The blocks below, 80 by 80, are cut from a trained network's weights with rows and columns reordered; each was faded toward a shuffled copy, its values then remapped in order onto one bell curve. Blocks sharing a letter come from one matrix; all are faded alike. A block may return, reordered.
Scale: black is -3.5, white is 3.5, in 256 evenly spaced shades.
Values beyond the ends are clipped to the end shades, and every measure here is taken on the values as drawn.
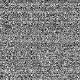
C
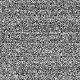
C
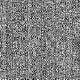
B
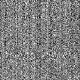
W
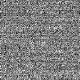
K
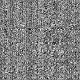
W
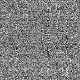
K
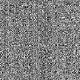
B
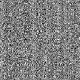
B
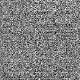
K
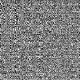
C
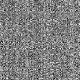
B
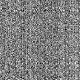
W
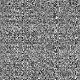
K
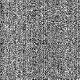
W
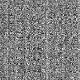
B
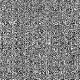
B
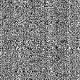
B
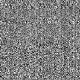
B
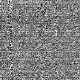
C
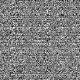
C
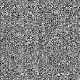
B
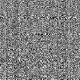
B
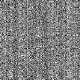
W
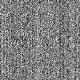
W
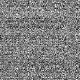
C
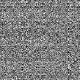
C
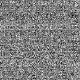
K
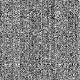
W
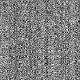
B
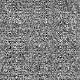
C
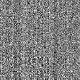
W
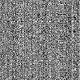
W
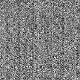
B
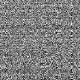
C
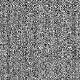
B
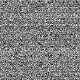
C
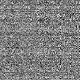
C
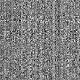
W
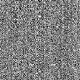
B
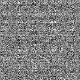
C
